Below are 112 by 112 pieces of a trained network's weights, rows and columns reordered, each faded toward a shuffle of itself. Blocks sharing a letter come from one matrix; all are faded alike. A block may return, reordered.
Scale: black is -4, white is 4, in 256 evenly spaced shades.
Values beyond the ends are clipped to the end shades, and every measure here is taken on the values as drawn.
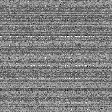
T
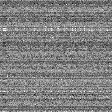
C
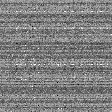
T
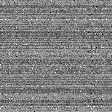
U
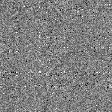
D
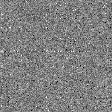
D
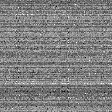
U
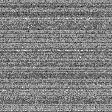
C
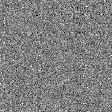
D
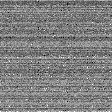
U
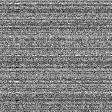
C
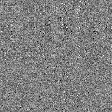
D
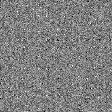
D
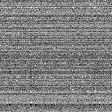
U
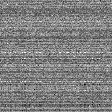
T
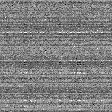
T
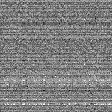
T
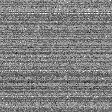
T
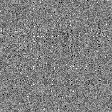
D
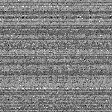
U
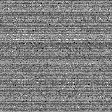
U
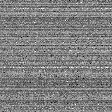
U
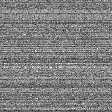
C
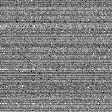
U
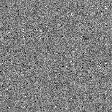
D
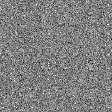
D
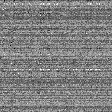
T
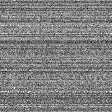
C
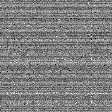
U
